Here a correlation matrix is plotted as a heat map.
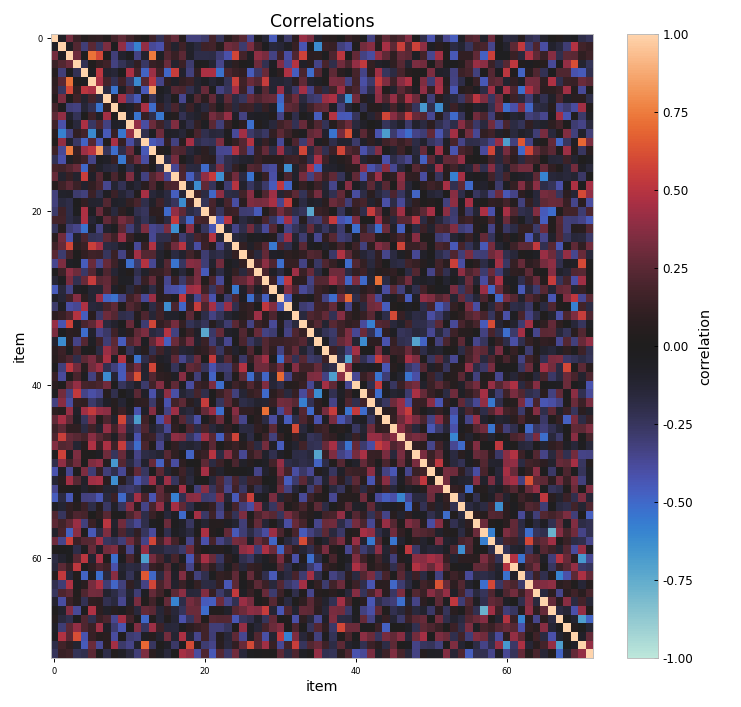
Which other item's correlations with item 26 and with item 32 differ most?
45
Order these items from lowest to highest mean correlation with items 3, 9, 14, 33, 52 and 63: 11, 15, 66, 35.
11, 66, 35, 15
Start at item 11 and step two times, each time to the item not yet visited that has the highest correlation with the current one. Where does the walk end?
30
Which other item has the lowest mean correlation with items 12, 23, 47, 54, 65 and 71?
60
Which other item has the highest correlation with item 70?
12
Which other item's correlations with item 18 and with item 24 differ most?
29
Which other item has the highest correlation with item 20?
42
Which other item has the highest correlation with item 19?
31
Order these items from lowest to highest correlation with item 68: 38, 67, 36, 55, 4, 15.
15, 67, 36, 4, 55, 38
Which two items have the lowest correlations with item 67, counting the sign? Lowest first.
70, 62
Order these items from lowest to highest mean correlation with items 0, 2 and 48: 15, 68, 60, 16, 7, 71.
71, 68, 60, 7, 16, 15
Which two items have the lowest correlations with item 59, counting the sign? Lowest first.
54, 30
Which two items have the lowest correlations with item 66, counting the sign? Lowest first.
57, 20
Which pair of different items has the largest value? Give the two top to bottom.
6, 13
